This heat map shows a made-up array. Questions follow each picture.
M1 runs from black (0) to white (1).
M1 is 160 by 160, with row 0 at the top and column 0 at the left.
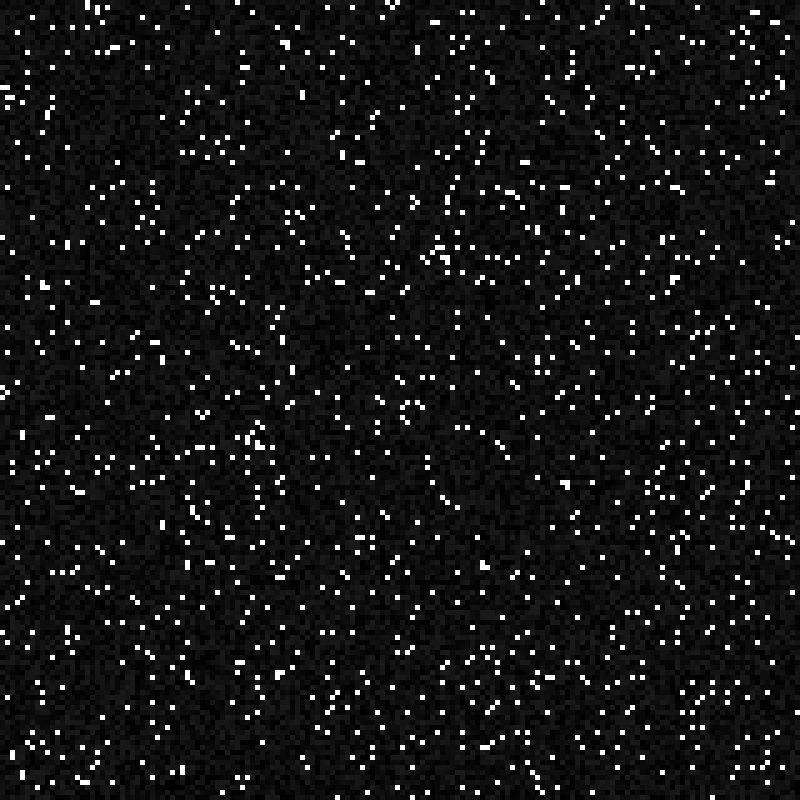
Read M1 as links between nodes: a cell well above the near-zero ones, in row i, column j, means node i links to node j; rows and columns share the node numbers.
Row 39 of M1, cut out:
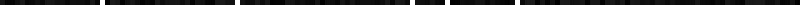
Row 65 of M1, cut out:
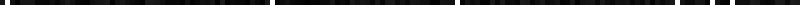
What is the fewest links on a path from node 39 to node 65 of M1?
3
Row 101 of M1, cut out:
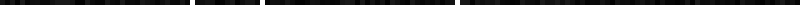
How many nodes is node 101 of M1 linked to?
3
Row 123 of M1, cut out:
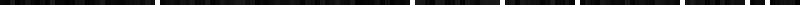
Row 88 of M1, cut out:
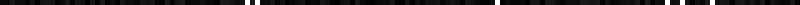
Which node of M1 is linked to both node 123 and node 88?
node 136
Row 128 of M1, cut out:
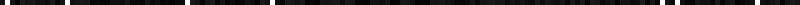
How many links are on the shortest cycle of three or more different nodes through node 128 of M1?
3
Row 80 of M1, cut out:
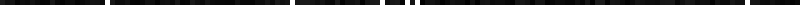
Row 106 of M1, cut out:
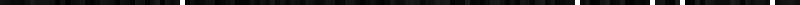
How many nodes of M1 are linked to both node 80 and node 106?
0
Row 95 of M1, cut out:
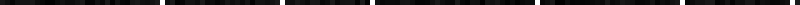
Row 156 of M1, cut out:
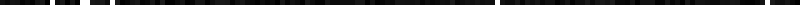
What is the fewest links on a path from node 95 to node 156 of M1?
4
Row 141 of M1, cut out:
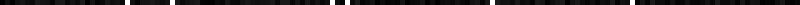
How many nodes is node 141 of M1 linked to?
6
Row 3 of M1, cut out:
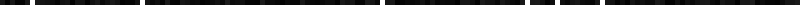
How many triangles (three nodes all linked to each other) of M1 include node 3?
1
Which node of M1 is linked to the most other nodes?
node 37
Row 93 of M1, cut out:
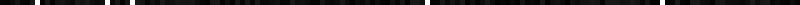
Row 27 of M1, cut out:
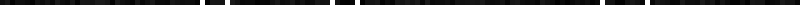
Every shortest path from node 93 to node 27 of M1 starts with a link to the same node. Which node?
node 132
